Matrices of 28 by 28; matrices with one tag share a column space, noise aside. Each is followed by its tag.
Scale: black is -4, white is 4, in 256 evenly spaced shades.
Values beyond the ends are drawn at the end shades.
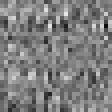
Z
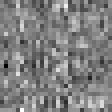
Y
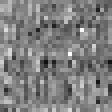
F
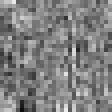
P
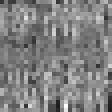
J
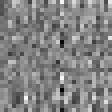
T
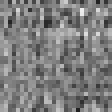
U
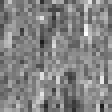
J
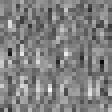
F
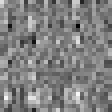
T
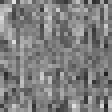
J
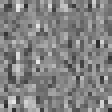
Y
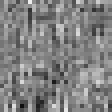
J
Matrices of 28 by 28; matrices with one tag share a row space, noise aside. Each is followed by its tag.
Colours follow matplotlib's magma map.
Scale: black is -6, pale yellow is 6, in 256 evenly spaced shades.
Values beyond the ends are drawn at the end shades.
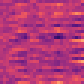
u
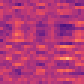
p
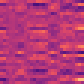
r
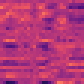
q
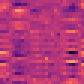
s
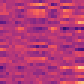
r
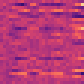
u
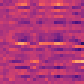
u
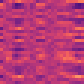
p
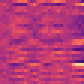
u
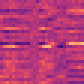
q
